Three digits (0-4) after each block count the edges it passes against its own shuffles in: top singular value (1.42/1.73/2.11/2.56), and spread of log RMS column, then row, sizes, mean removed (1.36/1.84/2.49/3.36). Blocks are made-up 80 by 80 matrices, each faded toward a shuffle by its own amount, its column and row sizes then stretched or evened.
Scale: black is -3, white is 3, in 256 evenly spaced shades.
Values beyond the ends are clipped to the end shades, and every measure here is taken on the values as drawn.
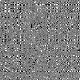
4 2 3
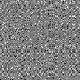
4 1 1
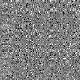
3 2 1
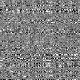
3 0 4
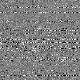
3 1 4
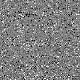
2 1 2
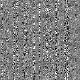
2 4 0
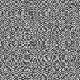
4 1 2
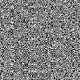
3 2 0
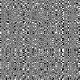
4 4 3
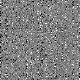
1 3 1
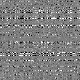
4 1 4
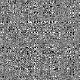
2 3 3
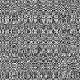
4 0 3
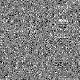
2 1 1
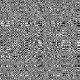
4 2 4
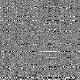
3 1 4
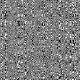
3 4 1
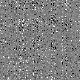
0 3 2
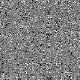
1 3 1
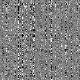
1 4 2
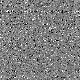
0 0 2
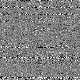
1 1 4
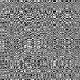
4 3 4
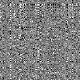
3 3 2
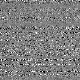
1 0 4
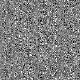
1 3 0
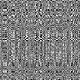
4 3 3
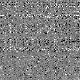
2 2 3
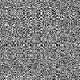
4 2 2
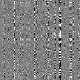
4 4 1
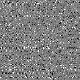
3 1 2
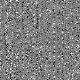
0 3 0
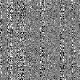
2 4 1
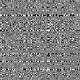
4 2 4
